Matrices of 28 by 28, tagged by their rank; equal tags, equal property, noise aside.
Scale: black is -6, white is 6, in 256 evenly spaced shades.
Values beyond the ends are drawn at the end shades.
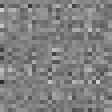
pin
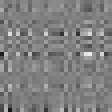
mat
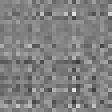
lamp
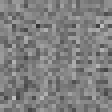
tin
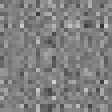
lamp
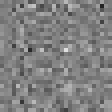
pin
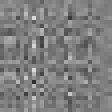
lamp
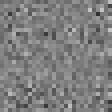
tin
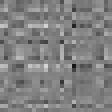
mat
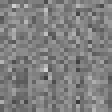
pin
